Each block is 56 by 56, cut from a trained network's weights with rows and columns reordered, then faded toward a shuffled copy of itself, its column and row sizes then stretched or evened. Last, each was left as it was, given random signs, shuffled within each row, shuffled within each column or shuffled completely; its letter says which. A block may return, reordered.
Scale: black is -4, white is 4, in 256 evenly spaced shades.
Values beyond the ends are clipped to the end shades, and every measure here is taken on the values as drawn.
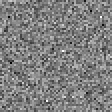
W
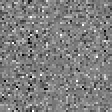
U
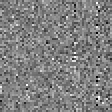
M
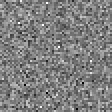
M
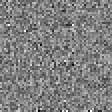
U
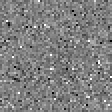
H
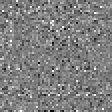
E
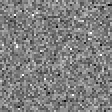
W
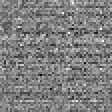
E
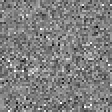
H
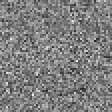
U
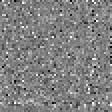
U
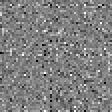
E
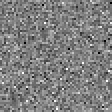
W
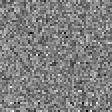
H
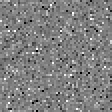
W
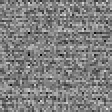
E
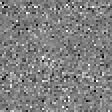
H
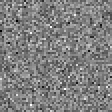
W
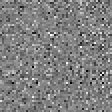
E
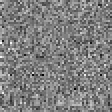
E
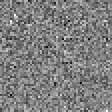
U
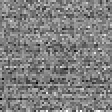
H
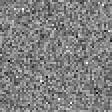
W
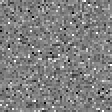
W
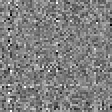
U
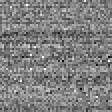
H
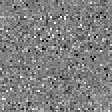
H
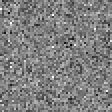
W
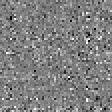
U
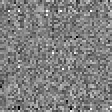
E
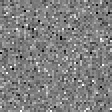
W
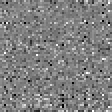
E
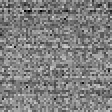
E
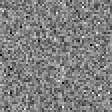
W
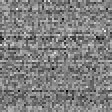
H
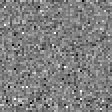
H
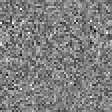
U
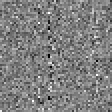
M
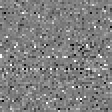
H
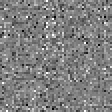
E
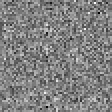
U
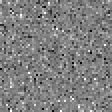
W
